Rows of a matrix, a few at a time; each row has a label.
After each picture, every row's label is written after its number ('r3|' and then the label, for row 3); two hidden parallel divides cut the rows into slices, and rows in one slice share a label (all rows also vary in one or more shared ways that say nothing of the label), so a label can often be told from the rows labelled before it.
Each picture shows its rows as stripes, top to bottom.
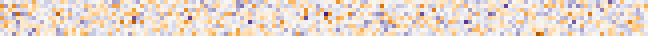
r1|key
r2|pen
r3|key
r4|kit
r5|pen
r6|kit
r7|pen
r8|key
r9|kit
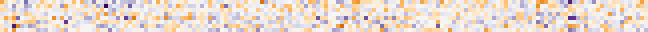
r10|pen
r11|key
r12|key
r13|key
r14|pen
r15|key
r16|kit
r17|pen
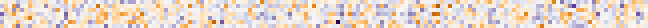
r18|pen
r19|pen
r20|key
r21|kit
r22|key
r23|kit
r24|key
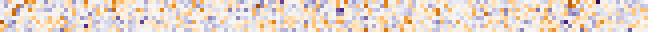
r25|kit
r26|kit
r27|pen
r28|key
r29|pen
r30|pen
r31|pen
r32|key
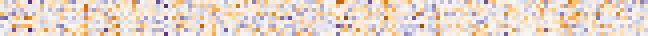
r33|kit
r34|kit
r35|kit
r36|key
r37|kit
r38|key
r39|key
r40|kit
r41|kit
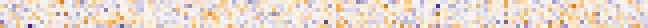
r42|key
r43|key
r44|key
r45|kit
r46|kit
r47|kit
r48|key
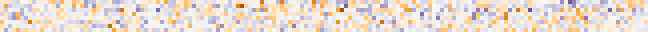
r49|pen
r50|key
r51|kit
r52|kit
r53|key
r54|pen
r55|key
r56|key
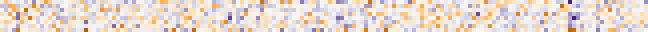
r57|pen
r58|kit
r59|key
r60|pen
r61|pen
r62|pen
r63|key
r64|kit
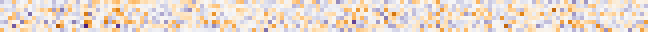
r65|key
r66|kit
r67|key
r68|kit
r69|key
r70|kit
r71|pen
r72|pen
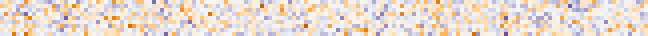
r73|key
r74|pen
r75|key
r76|kit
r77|key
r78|key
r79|key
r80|key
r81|key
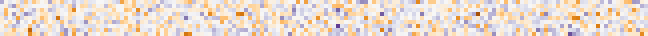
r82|kit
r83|kit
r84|key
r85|kit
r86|key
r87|key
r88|key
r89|pen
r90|pen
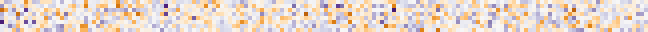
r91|key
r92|kit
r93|pen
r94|kit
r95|key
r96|kit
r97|kit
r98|key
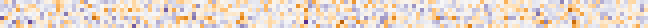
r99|key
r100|kit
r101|kit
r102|key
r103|kit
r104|kit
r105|pen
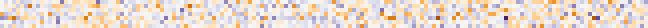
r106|key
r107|pen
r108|key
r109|pen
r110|kit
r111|key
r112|kit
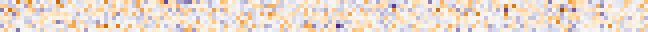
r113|key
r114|pen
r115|kit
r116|key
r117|key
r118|key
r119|key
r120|key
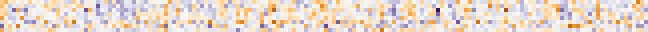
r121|pen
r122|pen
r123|pen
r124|pen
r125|pen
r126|kit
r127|kit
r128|pen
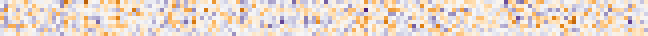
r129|kit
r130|key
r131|kit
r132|pen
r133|key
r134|kit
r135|kit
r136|key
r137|key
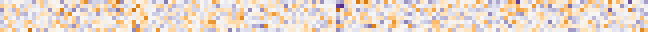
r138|kit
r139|pen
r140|kit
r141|kit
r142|key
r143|kit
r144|kit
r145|pen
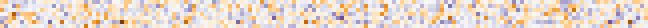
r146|pen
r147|kit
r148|key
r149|pen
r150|key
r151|kit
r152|key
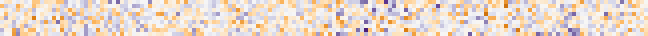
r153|pen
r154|pen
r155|key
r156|pen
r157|pen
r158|kit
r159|key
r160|pen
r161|pen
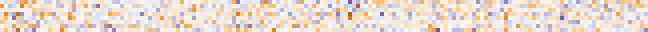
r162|key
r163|pen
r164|key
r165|kit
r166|key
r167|key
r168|pen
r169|key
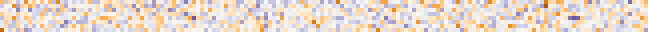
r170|pen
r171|pen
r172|kit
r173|key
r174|pen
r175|pen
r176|key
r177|pen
